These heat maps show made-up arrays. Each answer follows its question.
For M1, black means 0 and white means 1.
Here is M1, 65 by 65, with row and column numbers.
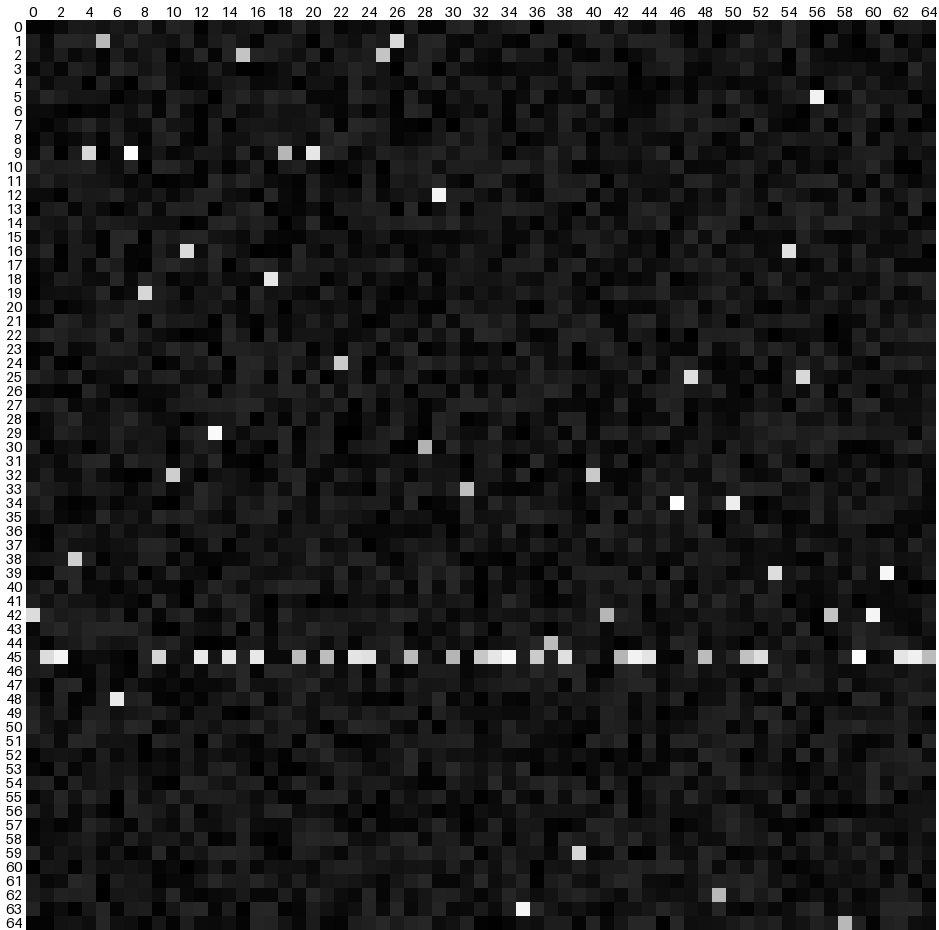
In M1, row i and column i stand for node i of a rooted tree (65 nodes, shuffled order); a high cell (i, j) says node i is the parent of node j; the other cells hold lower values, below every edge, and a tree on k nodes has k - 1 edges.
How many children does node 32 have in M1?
2
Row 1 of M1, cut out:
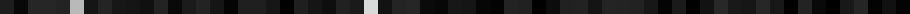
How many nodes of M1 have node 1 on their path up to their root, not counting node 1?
3
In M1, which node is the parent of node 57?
42
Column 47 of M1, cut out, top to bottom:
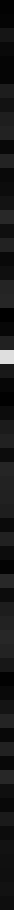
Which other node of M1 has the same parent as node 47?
55
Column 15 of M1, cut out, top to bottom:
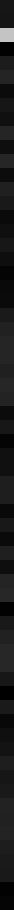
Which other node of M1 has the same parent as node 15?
25
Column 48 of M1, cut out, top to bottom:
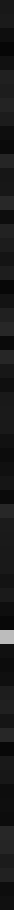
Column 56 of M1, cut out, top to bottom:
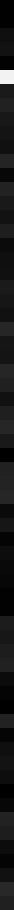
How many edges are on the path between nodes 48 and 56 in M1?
4
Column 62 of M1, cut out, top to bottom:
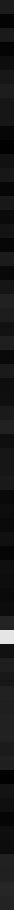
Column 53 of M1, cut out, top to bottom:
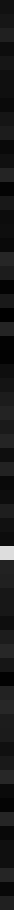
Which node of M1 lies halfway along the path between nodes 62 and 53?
59
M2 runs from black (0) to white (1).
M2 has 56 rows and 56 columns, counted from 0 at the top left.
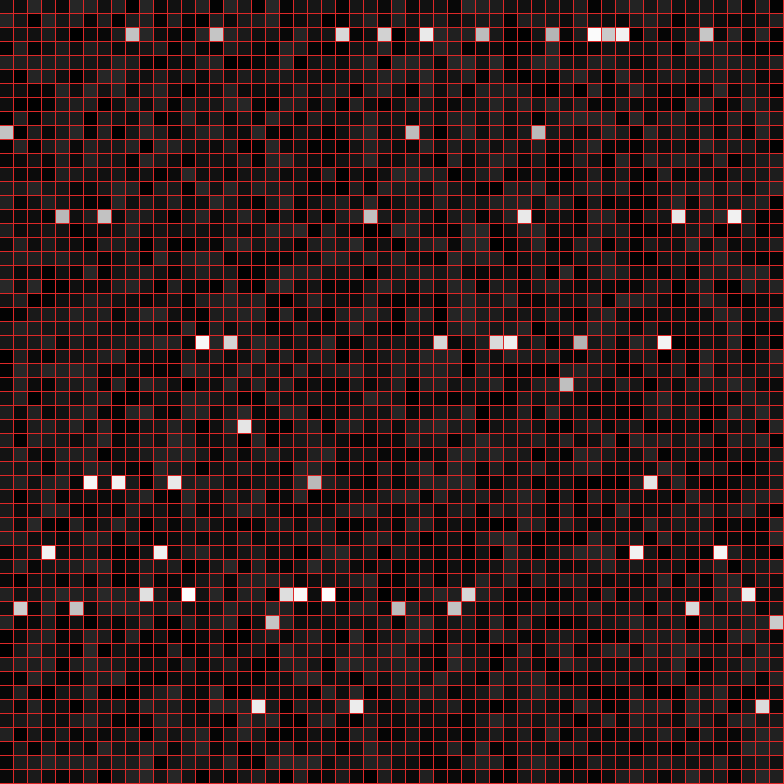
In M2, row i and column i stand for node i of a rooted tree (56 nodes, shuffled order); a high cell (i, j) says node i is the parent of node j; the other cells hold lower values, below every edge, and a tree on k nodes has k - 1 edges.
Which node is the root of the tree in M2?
2
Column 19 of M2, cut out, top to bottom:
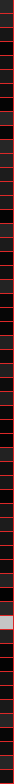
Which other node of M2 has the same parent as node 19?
55
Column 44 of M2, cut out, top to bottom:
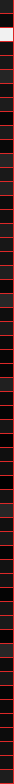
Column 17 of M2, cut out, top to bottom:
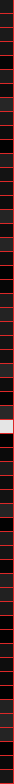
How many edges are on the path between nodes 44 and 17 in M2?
3
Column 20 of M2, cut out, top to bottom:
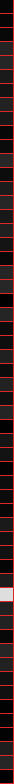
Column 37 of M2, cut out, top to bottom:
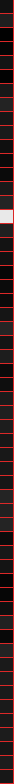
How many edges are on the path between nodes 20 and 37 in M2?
4
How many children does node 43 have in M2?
5
